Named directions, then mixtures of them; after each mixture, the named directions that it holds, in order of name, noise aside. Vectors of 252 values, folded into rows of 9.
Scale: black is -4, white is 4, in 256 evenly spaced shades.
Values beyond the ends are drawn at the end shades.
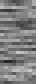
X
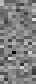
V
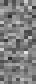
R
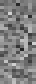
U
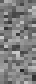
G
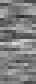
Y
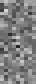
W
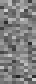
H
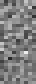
G, R.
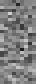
U, X.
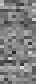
V, X.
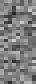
G, R.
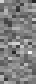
V, W, Y.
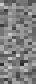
V, W.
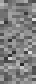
V.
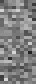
V, W, X.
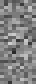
R, V.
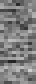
G, U, X.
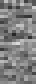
R, X, Y.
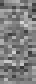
U, V, X.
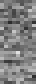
G, X.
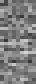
R, U, Y.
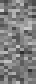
W, X.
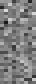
H.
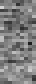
G, U, X.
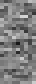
U, Y.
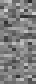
H, Y.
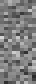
G.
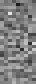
U, V.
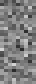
R, U.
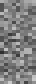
G, W.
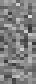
U, W.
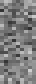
W, X.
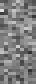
W, X.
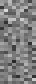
H.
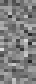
R, U.
